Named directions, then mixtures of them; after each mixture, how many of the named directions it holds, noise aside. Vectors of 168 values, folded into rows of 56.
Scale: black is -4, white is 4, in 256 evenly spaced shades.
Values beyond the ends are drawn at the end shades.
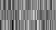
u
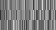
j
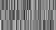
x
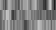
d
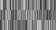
four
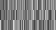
two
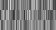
two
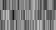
three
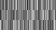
two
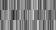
four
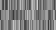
three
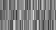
three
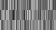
two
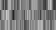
two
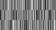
three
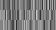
three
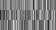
one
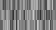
three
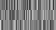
one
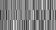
one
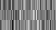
one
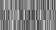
three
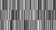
four
